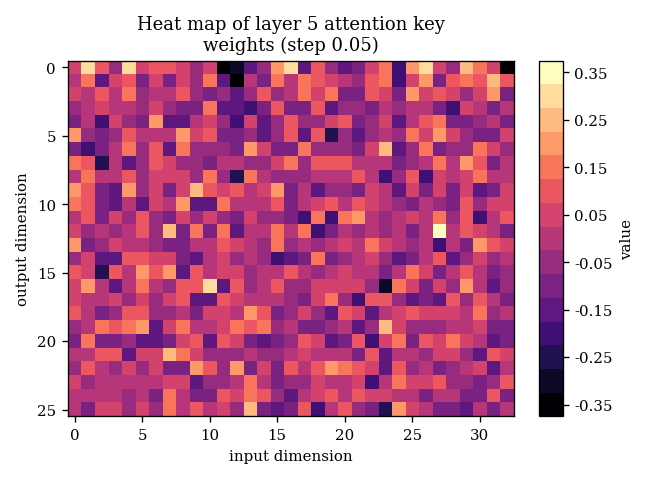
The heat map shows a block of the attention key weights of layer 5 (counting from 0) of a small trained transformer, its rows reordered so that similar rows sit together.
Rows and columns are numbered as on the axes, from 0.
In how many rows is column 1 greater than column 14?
16
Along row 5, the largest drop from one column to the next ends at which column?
19
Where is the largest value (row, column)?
12, 27
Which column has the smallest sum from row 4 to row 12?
2
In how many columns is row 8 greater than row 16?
14
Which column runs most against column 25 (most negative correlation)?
11
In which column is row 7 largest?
29
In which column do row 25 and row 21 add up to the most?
7
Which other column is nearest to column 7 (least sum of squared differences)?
5
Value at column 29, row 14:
-0.05
